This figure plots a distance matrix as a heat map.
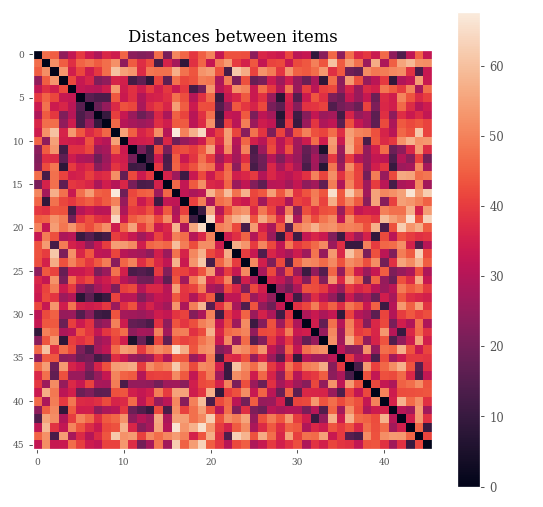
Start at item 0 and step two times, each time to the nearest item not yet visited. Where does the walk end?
42
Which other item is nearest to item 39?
21
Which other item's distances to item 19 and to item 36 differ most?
22
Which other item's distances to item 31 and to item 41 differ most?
9
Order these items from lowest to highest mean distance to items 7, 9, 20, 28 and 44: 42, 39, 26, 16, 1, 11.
39, 26, 11, 1, 42, 16
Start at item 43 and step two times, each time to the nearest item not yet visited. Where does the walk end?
12
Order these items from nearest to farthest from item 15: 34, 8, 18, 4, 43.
43, 8, 4, 18, 34
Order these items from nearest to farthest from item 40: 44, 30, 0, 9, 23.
23, 9, 30, 0, 44
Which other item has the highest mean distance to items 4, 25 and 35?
20
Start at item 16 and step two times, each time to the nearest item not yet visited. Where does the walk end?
38
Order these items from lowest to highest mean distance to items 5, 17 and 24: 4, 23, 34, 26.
26, 23, 4, 34
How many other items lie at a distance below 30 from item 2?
4
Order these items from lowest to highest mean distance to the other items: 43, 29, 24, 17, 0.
0, 29, 17, 43, 24
